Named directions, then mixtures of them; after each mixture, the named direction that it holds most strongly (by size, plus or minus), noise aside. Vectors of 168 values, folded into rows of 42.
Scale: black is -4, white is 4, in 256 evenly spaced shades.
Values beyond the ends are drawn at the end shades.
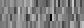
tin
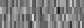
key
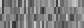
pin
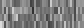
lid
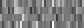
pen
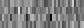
tin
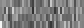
lid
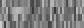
lid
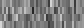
lid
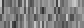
pin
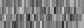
pin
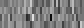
tin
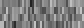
lid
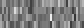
tin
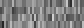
key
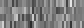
key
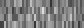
lid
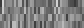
pin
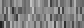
lid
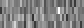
key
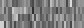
lid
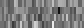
pen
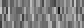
key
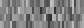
tin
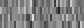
key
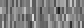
key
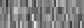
key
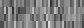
lid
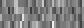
pen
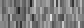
tin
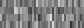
pen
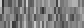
pin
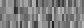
pen
